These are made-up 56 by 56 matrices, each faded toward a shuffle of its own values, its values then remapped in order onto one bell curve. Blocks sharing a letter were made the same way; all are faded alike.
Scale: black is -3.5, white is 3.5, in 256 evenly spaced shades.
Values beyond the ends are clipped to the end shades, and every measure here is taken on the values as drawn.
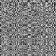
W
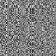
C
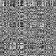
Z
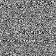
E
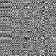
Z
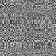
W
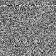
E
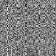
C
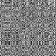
W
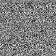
E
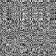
W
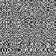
W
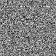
E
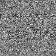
E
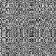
W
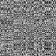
Z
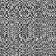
W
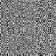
C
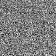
E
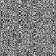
C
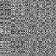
W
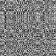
Z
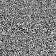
E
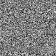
E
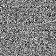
E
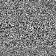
E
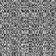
Z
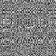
Z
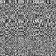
Z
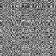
Z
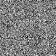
E
